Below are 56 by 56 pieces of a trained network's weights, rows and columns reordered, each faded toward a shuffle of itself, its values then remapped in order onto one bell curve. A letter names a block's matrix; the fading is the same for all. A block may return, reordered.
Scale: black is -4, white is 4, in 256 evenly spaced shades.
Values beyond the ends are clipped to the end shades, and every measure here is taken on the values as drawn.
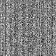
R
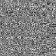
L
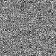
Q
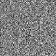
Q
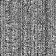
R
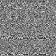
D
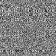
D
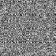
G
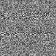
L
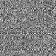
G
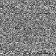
D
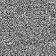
Q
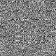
L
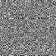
D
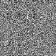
Q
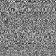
D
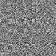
D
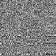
G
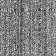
R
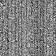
R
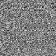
D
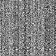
R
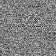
D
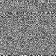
D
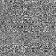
L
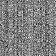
R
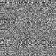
D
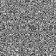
D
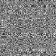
L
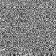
D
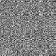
G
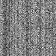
R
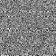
L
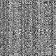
R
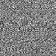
D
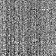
R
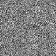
Q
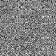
D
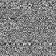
D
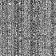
R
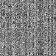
R
